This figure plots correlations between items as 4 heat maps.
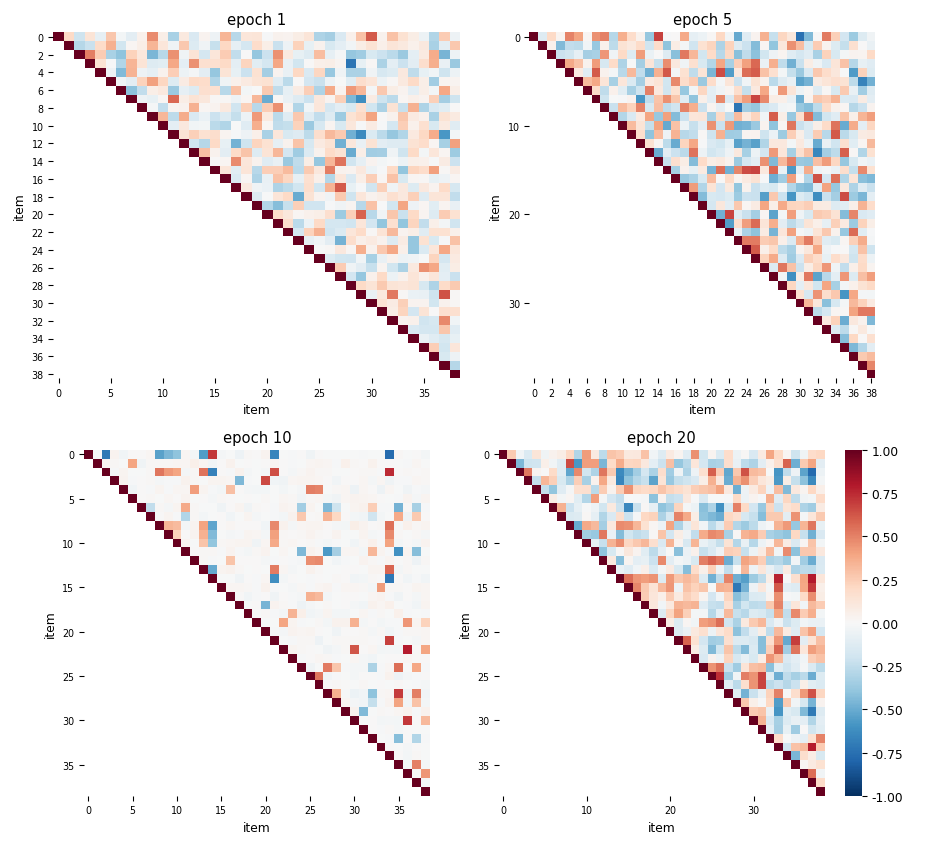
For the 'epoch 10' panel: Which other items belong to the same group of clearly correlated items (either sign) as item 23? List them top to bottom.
18
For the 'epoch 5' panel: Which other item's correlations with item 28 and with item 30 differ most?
0
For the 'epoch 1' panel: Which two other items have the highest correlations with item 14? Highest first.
27, 17
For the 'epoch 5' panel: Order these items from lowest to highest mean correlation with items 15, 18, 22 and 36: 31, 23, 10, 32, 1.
32, 1, 10, 23, 31
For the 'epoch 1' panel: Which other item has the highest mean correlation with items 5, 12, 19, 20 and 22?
9
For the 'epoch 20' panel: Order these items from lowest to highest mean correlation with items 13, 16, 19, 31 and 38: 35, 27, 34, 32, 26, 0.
35, 34, 27, 32, 0, 26
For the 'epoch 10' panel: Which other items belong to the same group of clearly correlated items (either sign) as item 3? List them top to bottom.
17, 20
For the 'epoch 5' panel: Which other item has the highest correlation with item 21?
4
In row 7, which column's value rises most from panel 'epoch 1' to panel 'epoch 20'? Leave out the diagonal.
6
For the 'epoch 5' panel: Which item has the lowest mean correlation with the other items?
18
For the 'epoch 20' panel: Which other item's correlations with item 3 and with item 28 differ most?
12
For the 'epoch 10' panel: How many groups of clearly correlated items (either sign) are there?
9
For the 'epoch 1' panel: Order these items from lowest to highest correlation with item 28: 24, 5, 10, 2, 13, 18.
13, 2, 18, 5, 24, 10
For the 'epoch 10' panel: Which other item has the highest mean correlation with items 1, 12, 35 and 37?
27
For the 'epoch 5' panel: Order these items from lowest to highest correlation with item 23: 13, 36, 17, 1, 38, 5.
17, 5, 1, 38, 13, 36
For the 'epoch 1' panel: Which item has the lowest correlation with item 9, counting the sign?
2
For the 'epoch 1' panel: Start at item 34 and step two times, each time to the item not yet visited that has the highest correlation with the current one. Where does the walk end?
21
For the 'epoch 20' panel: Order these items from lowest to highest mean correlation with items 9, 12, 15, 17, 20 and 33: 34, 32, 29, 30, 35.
34, 29, 32, 30, 35
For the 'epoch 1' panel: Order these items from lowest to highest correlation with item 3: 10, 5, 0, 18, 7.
10, 5, 0, 18, 7
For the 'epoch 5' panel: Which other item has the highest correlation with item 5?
16
